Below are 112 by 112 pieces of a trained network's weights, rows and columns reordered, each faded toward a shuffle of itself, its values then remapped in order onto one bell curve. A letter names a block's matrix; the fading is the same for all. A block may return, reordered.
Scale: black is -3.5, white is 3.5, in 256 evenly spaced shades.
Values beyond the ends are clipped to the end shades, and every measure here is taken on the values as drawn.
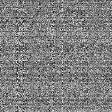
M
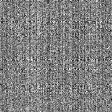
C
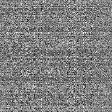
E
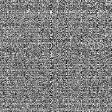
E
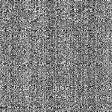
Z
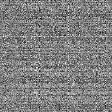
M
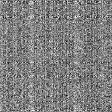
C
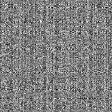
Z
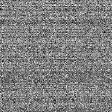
E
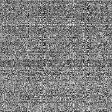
E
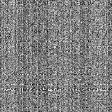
C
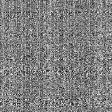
Z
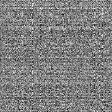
E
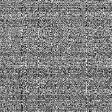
M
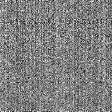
Z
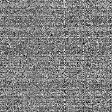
M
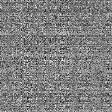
E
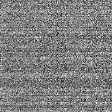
M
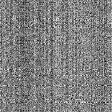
C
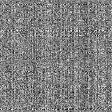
Z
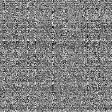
E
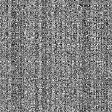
C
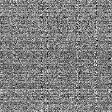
M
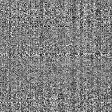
Z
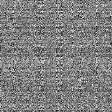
E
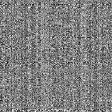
Z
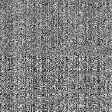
Z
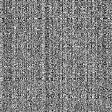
C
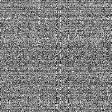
M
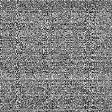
E
